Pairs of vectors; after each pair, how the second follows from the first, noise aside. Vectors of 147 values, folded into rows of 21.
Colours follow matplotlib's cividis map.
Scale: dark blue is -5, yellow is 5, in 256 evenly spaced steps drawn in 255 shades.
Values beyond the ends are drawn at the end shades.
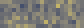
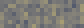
reversed, negated, shrunk.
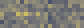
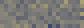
wrapped around, negated, shrunk.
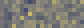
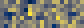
scaled up.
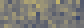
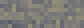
wrapped around, negated, shrunk.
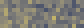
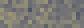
reversed, negated, shrunk.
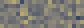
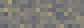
reversed, negated, shrunk.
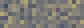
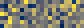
scaled up.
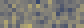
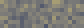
reversed, shrunk.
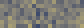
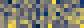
scaled up.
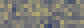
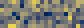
reversed, negated, scaled up.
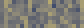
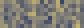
reversed.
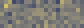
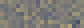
reversed, negated, shrunk.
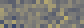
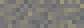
reversed, negated, shrunk.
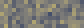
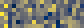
scaled up.
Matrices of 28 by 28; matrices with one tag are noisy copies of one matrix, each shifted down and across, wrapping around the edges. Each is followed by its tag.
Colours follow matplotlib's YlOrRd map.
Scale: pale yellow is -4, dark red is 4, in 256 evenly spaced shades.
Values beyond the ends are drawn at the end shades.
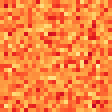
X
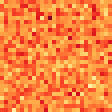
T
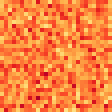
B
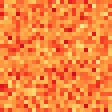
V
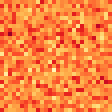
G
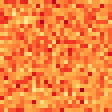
V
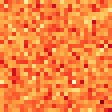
T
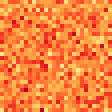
V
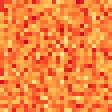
B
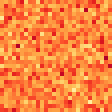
V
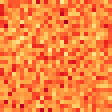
X
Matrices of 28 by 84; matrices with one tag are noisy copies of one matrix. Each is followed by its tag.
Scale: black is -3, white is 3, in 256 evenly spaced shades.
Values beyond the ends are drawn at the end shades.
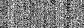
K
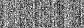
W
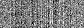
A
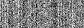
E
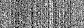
A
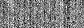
K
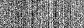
A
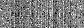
A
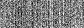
A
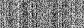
E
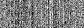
A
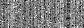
K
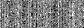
E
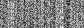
K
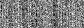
E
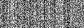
K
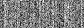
W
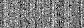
W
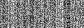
K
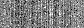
A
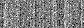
W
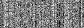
W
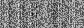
E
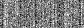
W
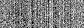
A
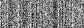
E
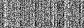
W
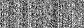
E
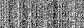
E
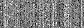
W
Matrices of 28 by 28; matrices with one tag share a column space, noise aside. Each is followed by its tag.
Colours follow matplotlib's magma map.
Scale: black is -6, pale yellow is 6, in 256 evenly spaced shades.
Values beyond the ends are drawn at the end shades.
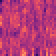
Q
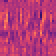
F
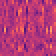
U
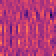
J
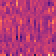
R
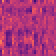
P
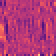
R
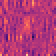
R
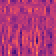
P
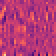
J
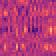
U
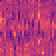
F
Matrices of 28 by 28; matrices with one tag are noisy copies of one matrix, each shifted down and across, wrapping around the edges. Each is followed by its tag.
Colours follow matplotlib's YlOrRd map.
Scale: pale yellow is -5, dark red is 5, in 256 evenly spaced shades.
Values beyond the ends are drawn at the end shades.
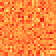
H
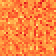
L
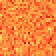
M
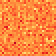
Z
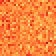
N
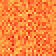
N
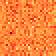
Z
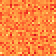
Z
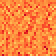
M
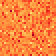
N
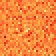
N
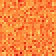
Z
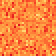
L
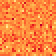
H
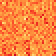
N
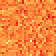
L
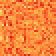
L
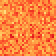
H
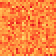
L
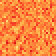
M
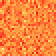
M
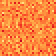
Z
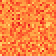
N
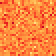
H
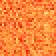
L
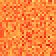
Z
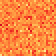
N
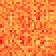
H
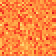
M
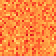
N
